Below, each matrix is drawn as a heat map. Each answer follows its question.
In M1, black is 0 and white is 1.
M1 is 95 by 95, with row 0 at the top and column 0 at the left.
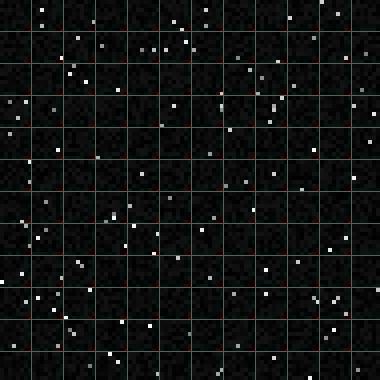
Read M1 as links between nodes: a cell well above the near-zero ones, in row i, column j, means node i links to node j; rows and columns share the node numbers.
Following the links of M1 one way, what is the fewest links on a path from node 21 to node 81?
6
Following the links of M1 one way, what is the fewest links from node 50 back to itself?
7
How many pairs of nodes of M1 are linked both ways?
6
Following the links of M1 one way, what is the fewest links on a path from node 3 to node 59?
5
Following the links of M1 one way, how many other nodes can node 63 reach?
2
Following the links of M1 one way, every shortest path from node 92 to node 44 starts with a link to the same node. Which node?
node 55
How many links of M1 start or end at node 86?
6
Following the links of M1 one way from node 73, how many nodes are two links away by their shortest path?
5
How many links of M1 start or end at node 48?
1
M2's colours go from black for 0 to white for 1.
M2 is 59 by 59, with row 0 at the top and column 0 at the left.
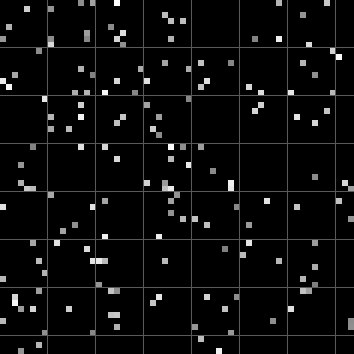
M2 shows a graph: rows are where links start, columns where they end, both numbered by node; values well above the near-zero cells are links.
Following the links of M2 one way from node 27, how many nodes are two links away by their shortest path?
6
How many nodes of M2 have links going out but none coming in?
3
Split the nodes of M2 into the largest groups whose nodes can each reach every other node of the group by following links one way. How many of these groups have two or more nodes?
2
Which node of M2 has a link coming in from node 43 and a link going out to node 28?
node 6
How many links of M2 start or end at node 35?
2
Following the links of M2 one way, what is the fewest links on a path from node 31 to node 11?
7
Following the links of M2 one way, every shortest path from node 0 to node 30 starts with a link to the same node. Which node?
node 13
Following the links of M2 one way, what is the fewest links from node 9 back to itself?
8
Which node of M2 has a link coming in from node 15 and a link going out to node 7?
node 55
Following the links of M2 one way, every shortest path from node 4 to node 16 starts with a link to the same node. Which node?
node 1
